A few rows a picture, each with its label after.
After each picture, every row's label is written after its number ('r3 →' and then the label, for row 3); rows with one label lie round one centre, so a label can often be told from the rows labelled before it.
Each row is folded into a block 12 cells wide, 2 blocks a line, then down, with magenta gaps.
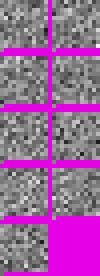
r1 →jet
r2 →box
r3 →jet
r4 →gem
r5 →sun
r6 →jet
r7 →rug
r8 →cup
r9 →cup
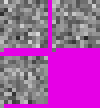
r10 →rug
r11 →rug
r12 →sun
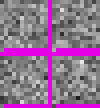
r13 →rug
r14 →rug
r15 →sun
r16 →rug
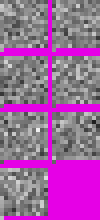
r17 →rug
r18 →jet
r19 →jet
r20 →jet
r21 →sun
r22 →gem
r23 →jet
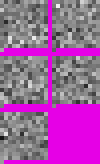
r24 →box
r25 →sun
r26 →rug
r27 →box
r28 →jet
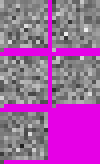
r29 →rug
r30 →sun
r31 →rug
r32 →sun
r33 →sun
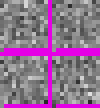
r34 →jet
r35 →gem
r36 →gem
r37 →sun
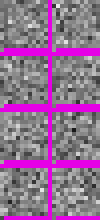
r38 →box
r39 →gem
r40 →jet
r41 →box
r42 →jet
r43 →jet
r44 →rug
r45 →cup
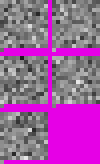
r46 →box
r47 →rug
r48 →gem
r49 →rug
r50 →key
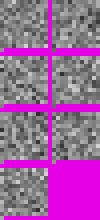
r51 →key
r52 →box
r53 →gem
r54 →cup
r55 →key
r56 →sun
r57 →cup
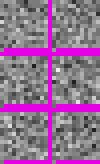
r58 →key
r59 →key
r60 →cup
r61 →key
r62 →cup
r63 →cup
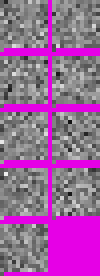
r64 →gem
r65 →rug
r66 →sun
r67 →cup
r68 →key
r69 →key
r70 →sun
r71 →rug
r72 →sun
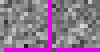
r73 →box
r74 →box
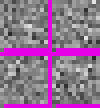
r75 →rug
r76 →box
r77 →gem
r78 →jet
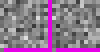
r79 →gem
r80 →sun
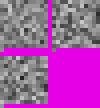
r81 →rug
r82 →gem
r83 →jet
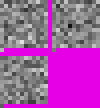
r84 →box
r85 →key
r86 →box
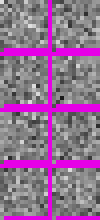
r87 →box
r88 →key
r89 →sun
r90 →gem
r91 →cup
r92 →key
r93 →sun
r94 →jet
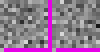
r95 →box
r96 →key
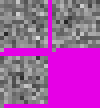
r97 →sun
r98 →rug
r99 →jet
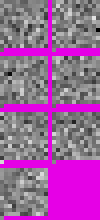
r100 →gem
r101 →jet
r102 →cup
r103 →sun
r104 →box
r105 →key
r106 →box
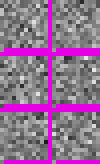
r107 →gem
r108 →key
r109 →sun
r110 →cup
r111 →jet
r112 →key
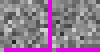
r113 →cup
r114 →rug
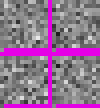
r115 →sun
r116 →sun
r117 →box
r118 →key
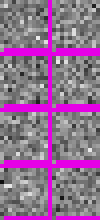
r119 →sun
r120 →cup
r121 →rug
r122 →sun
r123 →cup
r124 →sun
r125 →box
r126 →sun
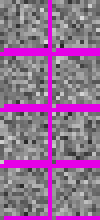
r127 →rug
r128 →key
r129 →sun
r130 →key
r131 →key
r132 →cup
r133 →jet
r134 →box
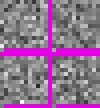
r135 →rug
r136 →box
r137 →sun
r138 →box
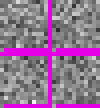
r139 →jet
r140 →jet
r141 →key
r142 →box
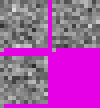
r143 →jet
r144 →cup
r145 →box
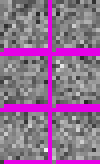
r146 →key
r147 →gem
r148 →rug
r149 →rug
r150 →sun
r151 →rug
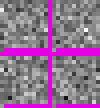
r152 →key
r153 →sun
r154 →gem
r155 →key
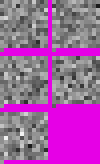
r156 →jet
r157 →gem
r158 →jet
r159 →gem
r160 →cup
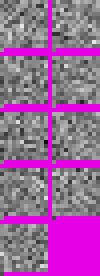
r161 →box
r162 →cup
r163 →jet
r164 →box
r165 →jet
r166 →sun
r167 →gem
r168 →rug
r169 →cup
